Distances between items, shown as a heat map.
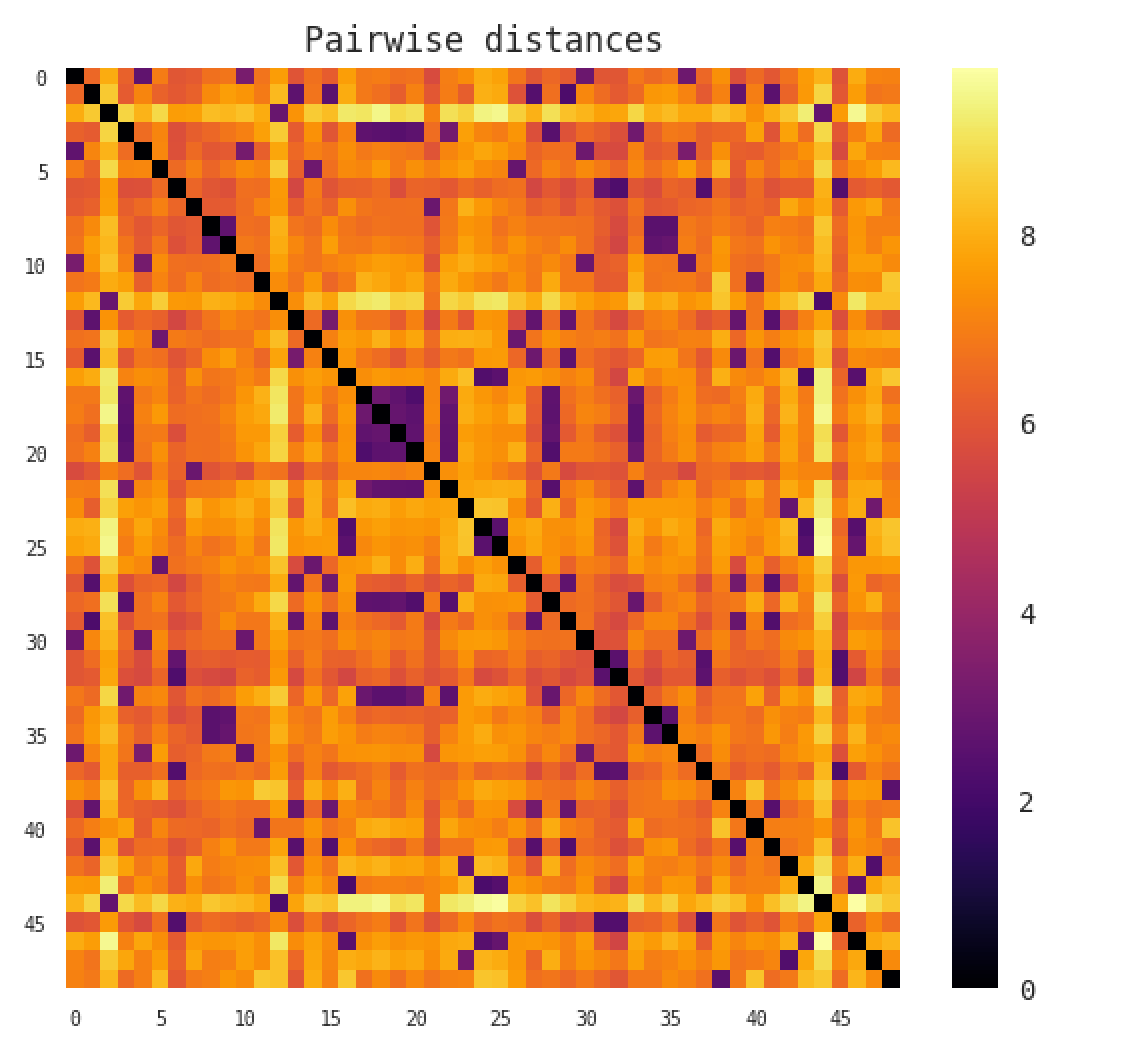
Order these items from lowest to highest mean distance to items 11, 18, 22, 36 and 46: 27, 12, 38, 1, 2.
27, 1, 38, 12, 2
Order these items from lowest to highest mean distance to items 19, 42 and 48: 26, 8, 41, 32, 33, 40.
33, 32, 41, 8, 26, 40
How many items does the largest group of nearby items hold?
8
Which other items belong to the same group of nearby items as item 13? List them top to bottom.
1, 15, 27, 29, 39, 41
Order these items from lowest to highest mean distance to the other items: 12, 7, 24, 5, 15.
15, 7, 5, 24, 12
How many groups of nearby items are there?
12
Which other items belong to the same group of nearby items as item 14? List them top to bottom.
5, 26
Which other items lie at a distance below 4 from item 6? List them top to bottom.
31, 32, 37, 45
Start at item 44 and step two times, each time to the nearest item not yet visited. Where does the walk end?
2
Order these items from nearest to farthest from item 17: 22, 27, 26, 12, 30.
22, 27, 30, 26, 12
